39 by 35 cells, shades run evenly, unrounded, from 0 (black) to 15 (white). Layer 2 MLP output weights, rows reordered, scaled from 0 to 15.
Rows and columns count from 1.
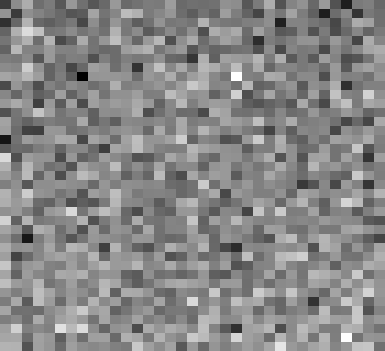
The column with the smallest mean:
6
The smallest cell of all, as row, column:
9, 8
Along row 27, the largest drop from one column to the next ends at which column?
3
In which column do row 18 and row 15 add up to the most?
1
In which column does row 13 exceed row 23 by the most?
4
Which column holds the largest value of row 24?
7
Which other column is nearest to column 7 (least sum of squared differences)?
5
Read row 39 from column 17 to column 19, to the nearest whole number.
5 9 6
